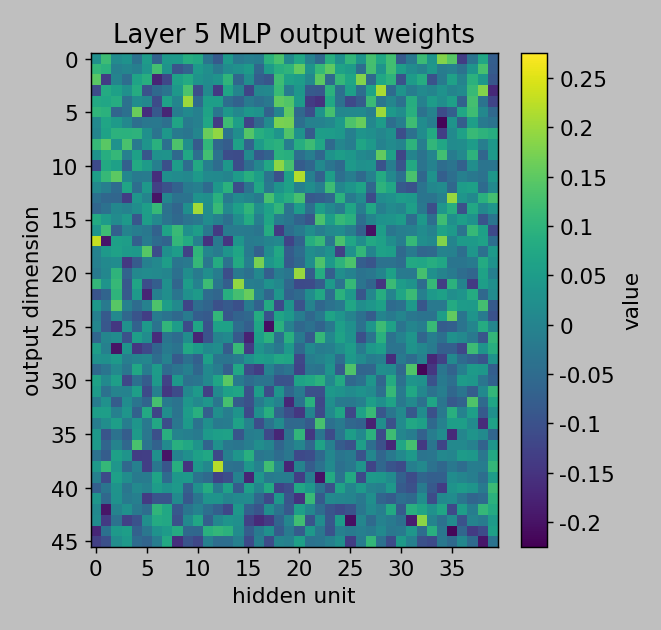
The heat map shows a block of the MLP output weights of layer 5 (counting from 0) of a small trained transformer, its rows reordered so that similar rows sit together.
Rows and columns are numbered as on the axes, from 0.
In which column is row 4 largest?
9
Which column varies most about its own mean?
20
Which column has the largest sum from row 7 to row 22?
2
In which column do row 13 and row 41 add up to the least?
6
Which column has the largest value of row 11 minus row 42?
1
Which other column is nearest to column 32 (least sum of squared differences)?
24
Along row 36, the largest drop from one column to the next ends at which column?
32
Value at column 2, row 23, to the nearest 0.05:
0.15
